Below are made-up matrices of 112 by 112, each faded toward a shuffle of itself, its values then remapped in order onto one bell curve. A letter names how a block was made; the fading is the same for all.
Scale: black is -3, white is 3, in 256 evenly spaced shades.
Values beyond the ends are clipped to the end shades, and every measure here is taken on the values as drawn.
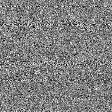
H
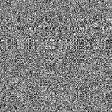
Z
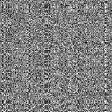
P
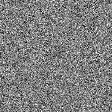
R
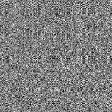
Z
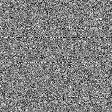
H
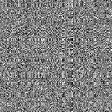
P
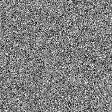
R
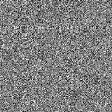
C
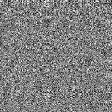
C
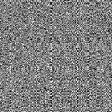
P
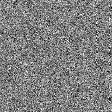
R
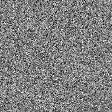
R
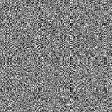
P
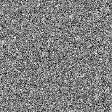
R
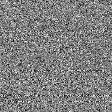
H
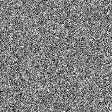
R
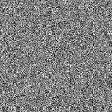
Z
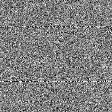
H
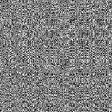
P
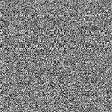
Z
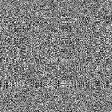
Z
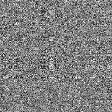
C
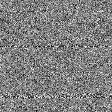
H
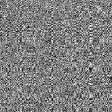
P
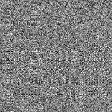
C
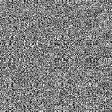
Z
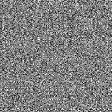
C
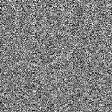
C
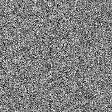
R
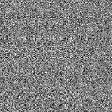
Z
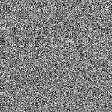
C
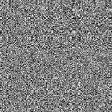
Z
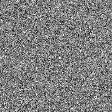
R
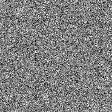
R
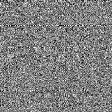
C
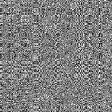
P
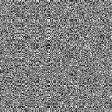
P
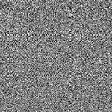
Z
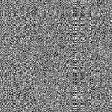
P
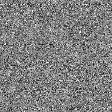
H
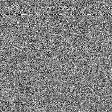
H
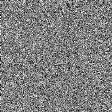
R
